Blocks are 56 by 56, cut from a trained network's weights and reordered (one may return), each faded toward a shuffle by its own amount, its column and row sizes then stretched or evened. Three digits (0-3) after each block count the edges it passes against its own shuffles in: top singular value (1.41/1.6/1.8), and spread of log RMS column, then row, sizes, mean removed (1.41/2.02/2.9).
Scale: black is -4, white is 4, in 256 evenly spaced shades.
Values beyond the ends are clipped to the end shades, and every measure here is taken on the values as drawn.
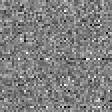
3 0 2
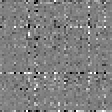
3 2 2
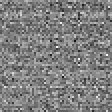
2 1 0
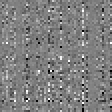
1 3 1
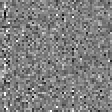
0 2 0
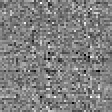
1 2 1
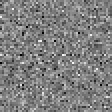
1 1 1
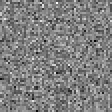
1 0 0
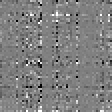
1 3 2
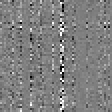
3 3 0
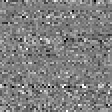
0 0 3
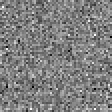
0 1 0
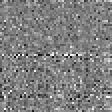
2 0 2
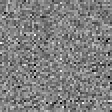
2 0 1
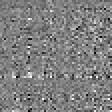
3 2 2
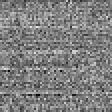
3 0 1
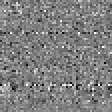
2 0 2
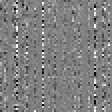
2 3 0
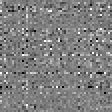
1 2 3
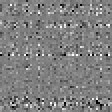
1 2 3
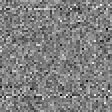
2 0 1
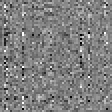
2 2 1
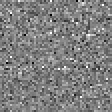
0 1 1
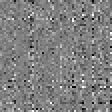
2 3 1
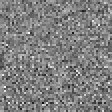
2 0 1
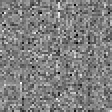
0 1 1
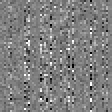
1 3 0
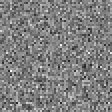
1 0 0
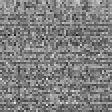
3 0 0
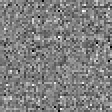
0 2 1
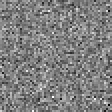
0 0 0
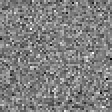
0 0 0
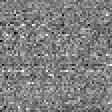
0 0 2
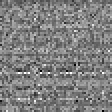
3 1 1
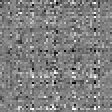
3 3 2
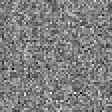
0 0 0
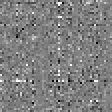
2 2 1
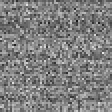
2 0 0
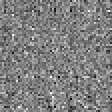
1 1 1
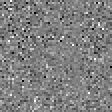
0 1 1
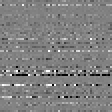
3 0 3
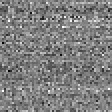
1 1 2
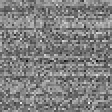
3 0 1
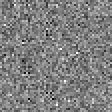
1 0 0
